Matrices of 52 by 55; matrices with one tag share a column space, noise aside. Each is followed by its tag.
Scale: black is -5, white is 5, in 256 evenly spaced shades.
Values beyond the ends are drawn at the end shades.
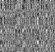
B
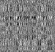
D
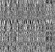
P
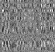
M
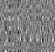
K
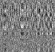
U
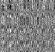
B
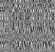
M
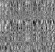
P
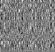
M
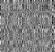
B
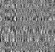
K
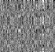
B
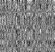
B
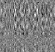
U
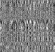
P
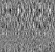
U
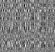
M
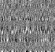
K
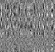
U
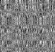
B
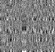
K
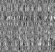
D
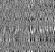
K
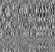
U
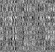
D
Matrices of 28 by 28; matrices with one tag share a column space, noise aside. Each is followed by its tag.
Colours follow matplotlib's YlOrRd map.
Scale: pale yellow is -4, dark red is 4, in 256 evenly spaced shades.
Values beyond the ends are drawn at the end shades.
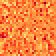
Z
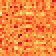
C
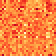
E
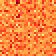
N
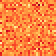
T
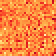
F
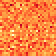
T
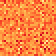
F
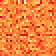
N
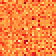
F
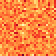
E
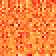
E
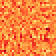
Z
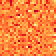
N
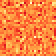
Z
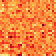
E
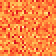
C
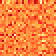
N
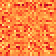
T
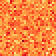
F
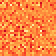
T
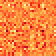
T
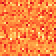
Z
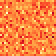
C
